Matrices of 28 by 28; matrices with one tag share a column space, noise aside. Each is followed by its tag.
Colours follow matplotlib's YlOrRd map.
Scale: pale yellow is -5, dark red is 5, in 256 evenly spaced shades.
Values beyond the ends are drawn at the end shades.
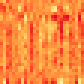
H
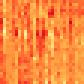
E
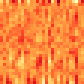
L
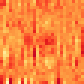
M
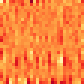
L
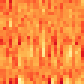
M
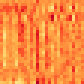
H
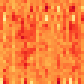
H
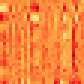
H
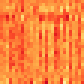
H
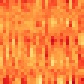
M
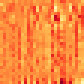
H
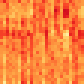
E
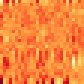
L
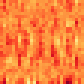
M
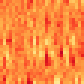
M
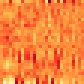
L
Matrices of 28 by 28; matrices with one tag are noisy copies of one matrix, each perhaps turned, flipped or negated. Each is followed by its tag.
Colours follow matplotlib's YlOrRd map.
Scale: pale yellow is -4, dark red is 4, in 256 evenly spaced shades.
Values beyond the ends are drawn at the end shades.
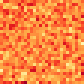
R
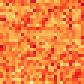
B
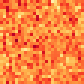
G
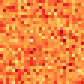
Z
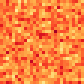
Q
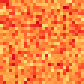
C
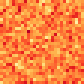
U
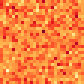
B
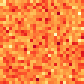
B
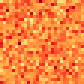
Z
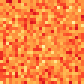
Z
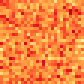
C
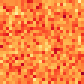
G
